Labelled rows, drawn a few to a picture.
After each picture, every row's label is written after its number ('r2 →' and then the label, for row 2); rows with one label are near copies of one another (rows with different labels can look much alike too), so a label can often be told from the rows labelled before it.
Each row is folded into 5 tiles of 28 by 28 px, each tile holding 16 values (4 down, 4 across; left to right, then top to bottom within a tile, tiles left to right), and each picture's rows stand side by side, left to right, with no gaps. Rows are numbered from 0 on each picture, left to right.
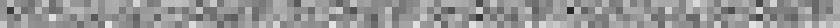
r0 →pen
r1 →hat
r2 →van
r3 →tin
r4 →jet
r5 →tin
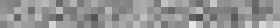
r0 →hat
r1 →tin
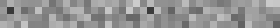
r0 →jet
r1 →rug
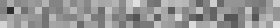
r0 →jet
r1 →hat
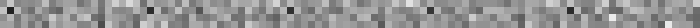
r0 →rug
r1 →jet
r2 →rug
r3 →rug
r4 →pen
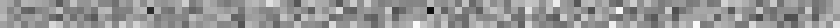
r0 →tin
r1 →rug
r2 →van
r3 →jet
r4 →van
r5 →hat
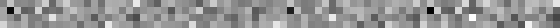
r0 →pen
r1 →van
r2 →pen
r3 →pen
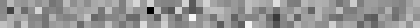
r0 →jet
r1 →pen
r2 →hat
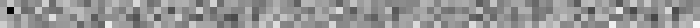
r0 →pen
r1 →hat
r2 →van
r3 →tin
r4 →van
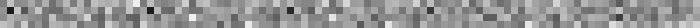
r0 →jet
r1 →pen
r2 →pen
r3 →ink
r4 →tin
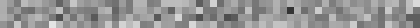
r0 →tin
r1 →hat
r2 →jet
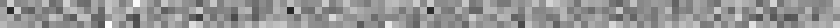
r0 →ink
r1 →tin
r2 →pen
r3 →rug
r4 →tin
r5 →hat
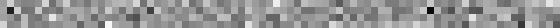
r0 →pen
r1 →ink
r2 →tin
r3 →rug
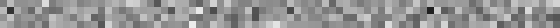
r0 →rug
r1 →van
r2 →ink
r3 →jet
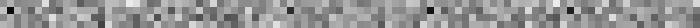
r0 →rug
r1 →hat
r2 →rug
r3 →jet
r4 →pen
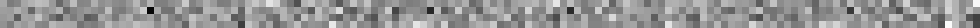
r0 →hat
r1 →rug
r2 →van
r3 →jet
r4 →pen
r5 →tin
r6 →ink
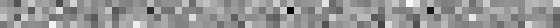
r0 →van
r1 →pen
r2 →rug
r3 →pen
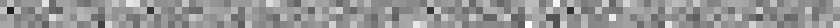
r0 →rug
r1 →rug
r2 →van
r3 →ink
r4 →pen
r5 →hat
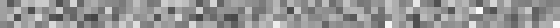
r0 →hat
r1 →hat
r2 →ink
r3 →van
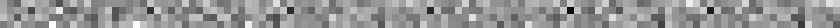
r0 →van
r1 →ink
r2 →rug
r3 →pen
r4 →rug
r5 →rug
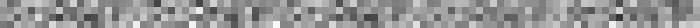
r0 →hat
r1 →van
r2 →hat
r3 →hat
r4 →tin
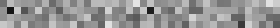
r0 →jet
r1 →rug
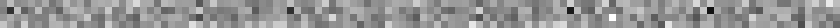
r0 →jet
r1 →tin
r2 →pen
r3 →tin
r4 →pen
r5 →rug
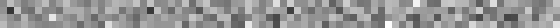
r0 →pen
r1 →ink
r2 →ink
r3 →hat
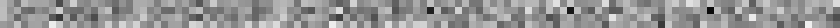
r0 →tin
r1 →tin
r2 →tin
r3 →jet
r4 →rug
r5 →pen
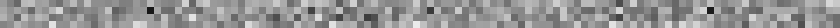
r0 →van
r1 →pen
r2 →hat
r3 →jet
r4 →tin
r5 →rug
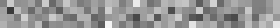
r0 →ink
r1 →hat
